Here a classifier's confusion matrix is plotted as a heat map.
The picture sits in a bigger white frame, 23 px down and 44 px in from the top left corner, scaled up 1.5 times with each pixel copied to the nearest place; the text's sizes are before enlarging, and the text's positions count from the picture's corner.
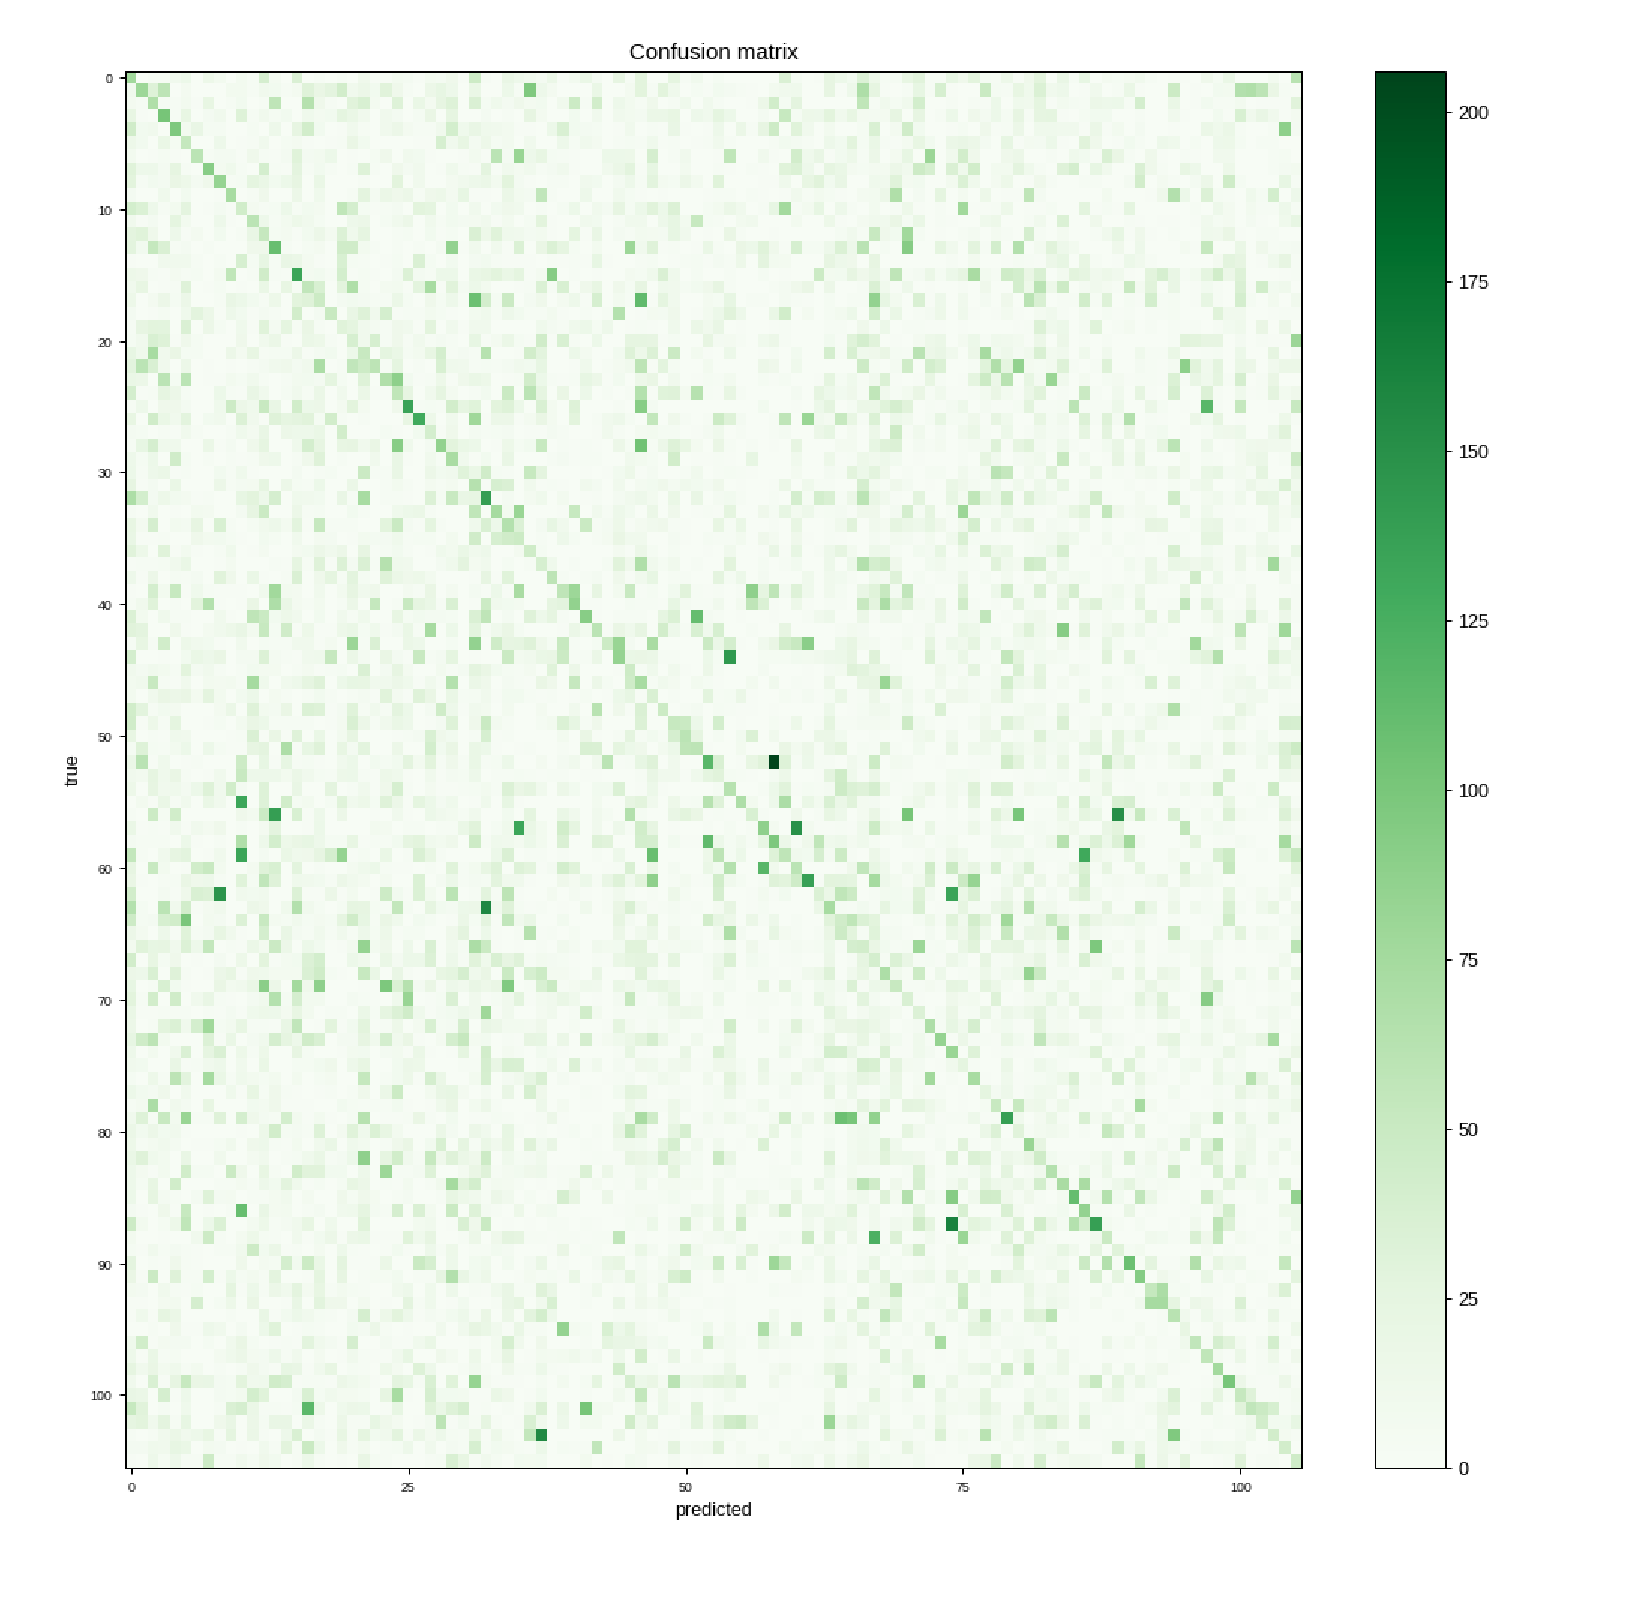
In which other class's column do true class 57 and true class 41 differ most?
60
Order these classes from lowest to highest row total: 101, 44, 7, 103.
103, 7, 101, 44
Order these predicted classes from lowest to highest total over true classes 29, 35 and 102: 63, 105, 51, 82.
51, 82, 105, 63
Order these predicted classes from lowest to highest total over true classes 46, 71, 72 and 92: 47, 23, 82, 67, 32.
47, 23, 67, 82, 32
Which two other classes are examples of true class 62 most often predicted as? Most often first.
8, 74
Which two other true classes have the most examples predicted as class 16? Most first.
101, 2
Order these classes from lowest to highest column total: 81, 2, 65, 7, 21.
7, 65, 81, 2, 21
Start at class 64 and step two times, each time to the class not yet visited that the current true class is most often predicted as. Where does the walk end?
28
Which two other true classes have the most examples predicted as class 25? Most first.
70, 69
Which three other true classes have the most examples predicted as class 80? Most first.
56, 22, 13
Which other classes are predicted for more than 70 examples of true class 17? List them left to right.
31, 46, 67
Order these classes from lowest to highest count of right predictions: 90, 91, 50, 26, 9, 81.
50, 9, 81, 91, 90, 26
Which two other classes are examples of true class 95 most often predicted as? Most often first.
39, 57
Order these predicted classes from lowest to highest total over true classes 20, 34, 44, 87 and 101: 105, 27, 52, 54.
52, 27, 105, 54
